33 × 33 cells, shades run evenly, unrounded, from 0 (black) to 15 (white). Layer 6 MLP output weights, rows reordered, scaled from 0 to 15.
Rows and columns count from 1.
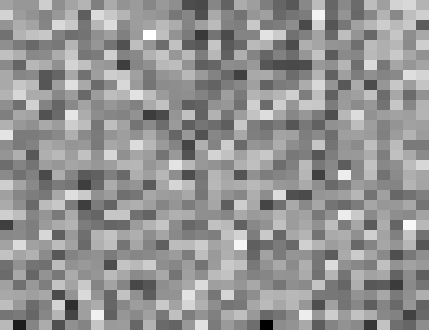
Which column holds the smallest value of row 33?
21
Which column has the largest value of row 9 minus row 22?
25
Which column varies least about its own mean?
30
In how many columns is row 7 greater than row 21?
15
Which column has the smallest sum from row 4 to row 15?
16
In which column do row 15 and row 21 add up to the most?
11
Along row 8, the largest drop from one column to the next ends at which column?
26
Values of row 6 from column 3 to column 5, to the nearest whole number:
8 8 10
